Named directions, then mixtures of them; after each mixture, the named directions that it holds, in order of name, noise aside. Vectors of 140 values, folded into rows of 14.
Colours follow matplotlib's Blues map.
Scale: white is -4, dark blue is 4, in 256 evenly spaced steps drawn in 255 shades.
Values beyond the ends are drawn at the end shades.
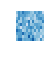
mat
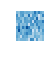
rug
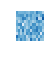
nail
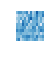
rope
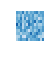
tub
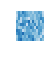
mat.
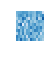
mat, nail.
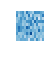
rug, tub.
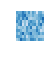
mat, nail, rope.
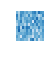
rug.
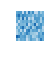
nail, rope, tub.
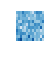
mat.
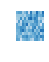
mat, rope.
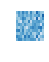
mat, nail, rope.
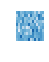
rug.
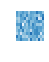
nail, tub.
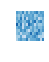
tub.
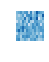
nail, rope, rug.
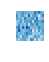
rug.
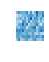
rope.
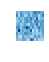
rug.
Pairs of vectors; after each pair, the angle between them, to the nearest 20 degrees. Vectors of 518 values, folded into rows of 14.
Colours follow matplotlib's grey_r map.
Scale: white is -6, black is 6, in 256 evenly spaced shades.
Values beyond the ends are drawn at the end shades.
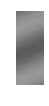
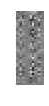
100 degrees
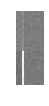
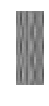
80 degrees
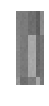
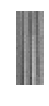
80 degrees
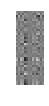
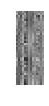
40 degrees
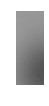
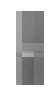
60 degrees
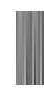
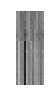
120 degrees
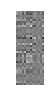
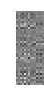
80 degrees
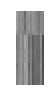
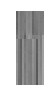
120 degrees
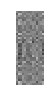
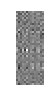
100 degrees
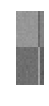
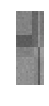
140 degrees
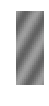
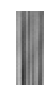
100 degrees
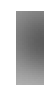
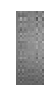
140 degrees
